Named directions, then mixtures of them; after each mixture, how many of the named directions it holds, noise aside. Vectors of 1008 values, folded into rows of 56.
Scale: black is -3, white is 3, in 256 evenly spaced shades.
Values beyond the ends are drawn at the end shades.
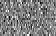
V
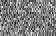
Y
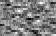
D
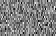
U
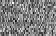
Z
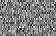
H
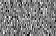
one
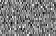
two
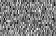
four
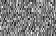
one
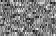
four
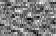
one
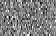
one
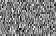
one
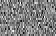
two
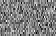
one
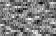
one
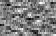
one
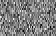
four
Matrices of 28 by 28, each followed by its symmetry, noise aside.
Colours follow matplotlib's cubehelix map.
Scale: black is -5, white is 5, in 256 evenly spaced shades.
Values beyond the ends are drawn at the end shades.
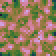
symmetric.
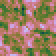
symmetric across the other diagonal.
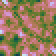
symmetric across the other diagonal.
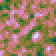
symmetric.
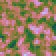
antisymmetric.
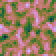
same after a half turn.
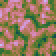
symmetric.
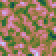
antisymmetric.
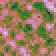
symmetric across the other diagonal.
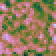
antisymmetric.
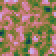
no symmetry.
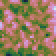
antisymmetric.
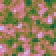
antisymmetric.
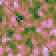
no symmetry.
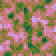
same after a half turn.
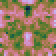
mirrored left to right.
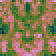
mirrored left to right.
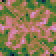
same after a half turn.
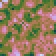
symmetric.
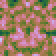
mirrored left to right.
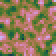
no symmetry.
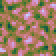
same after a half turn.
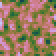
no symmetry.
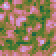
symmetric.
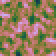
same after a half turn.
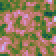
no symmetry.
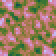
same after a half turn.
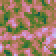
no symmetry.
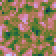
no symmetry.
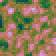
symmetric.
